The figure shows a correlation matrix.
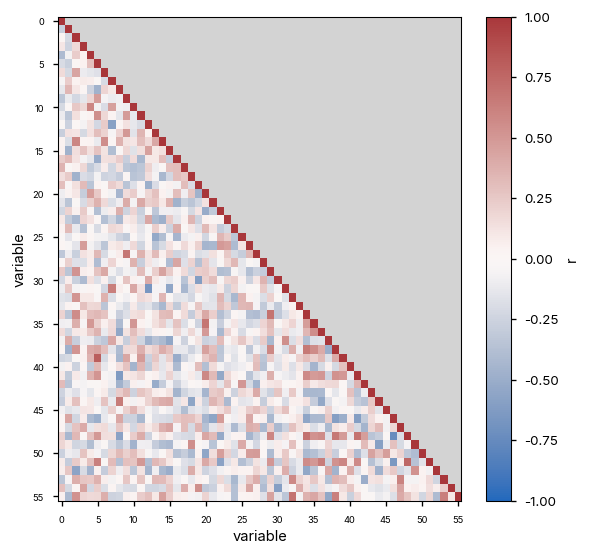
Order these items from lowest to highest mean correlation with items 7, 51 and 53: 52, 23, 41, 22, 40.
23, 22, 52, 40, 41
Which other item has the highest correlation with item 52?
49
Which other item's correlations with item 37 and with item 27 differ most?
9
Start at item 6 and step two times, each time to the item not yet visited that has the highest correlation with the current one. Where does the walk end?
2
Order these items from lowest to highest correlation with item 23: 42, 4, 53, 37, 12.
53, 37, 4, 42, 12
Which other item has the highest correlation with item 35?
20
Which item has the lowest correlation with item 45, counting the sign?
17
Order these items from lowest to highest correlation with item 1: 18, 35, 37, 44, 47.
47, 35, 44, 18, 37
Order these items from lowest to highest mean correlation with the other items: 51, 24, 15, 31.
24, 31, 15, 51
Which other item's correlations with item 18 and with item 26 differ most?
50
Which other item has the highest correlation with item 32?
55
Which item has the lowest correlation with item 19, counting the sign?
30
